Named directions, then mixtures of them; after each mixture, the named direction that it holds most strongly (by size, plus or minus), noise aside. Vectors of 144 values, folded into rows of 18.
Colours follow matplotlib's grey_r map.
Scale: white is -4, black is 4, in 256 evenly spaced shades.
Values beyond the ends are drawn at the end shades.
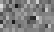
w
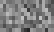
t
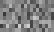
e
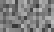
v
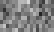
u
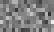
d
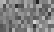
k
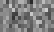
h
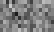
h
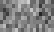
u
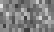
t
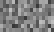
v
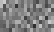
k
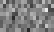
h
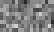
v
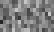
d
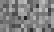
v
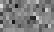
w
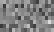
k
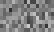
e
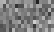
k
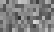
k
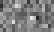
w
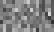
u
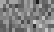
k
